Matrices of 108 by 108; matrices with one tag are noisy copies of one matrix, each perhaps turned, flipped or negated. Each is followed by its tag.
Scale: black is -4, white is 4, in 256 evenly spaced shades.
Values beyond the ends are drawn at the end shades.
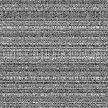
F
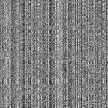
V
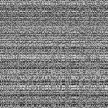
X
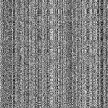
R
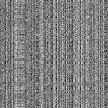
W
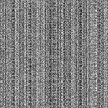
F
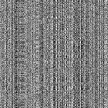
W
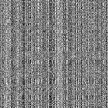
V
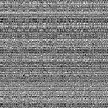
X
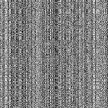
R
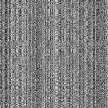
R
